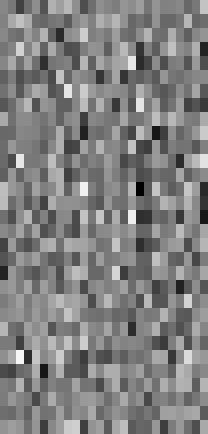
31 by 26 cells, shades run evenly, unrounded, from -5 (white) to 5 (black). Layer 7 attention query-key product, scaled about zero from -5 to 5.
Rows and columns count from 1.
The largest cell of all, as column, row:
18, 14
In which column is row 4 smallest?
3
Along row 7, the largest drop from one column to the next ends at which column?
9
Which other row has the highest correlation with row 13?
11
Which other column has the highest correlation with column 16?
13
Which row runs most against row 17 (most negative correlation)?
21
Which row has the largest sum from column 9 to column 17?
26
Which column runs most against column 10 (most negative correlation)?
17
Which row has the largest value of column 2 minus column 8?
27
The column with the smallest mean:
15
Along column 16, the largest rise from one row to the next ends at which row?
6
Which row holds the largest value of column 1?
20
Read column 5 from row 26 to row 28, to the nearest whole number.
-3 -2 -1
